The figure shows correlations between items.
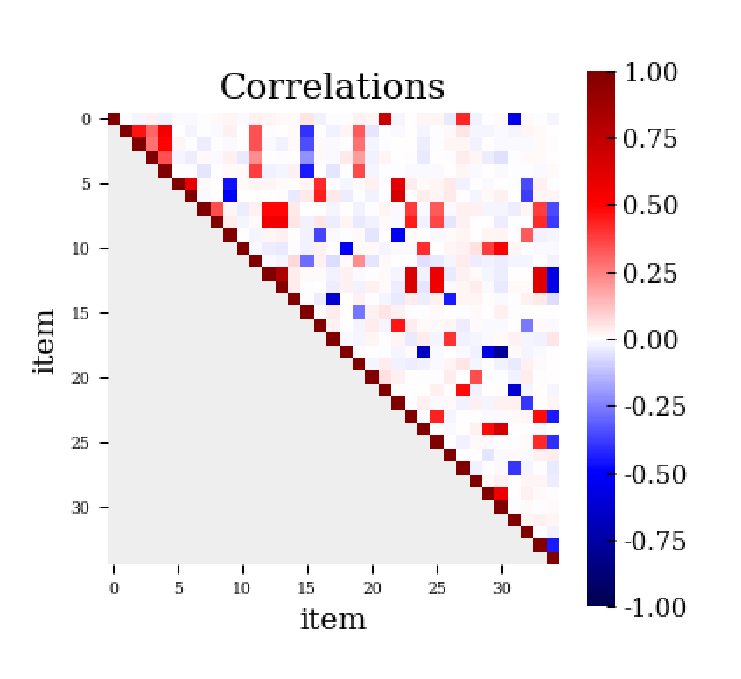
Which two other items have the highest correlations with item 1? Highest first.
4, 2
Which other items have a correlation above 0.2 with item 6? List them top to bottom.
5, 16, 22
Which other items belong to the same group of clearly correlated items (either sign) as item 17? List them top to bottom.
14, 26
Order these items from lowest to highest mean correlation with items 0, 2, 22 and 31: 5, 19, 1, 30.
30, 19, 1, 5
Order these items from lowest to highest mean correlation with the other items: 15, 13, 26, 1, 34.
34, 15, 26, 1, 13
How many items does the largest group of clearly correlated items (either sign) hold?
8
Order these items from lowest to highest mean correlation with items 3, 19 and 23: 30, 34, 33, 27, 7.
34, 30, 27, 7, 33
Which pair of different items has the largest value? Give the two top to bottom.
12, 13
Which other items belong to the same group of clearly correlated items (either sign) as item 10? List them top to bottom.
18, 24, 29, 30
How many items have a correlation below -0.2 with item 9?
4
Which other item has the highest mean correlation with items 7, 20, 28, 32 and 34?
9
